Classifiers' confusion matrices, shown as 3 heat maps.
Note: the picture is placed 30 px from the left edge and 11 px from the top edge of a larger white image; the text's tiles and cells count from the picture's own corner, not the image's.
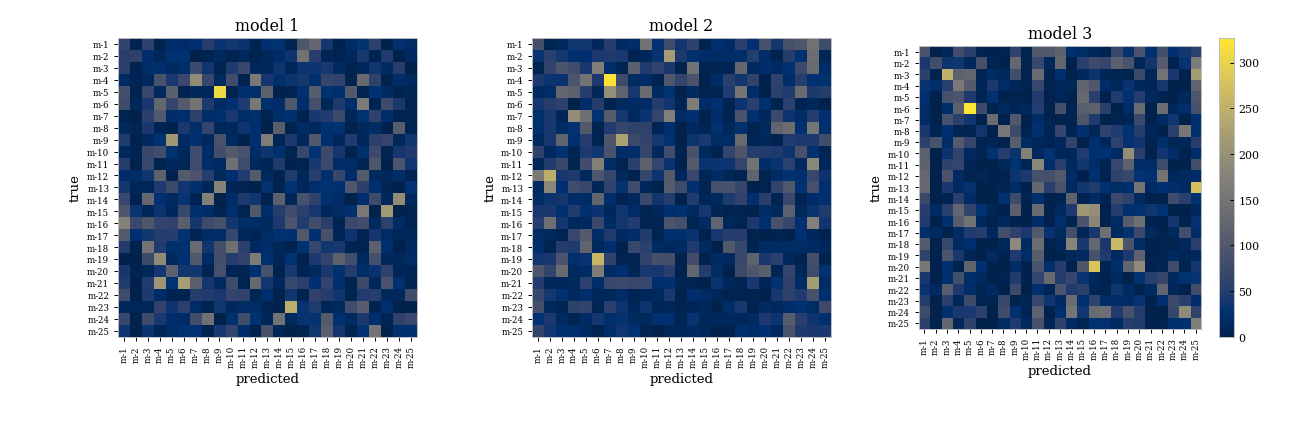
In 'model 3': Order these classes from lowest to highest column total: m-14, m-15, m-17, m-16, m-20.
m-17, m-14, m-15, m-20, m-16
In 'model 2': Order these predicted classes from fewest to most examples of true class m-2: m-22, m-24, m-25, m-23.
m-25, m-23, m-22, m-24
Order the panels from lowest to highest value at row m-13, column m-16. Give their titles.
model 1, model 3, model 2
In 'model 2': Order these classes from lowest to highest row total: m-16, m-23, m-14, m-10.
m-23, m-14, m-10, m-16
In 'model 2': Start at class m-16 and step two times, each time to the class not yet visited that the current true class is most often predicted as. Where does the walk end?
m-22
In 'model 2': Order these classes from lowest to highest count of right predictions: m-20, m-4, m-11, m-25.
m-25, m-11, m-4, m-20
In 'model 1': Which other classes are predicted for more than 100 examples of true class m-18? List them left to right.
m-3, m-7, m-10, m-22
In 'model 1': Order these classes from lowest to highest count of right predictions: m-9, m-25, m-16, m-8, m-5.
m-25, m-16, m-8, m-9, m-5
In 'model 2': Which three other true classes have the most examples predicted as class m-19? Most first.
m-11, m-12, m-20
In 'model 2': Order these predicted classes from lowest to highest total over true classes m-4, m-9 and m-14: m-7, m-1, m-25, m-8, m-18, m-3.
m-1, m-25, m-3, m-18, m-8, m-7
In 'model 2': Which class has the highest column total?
m-24
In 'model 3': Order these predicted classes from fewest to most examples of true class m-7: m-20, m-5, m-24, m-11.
m-24, m-11, m-5, m-20
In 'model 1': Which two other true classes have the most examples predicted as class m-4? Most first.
m-21, m-19
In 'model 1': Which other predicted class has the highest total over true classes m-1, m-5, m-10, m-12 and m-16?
m-9
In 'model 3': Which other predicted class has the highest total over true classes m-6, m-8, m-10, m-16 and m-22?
m-5
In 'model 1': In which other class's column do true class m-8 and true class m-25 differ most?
m-22
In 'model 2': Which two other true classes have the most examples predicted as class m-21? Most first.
m-8, m-16
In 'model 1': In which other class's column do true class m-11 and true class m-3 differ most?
m-10
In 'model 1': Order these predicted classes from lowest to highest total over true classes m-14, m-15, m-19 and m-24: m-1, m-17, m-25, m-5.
m-5, m-25, m-17, m-1
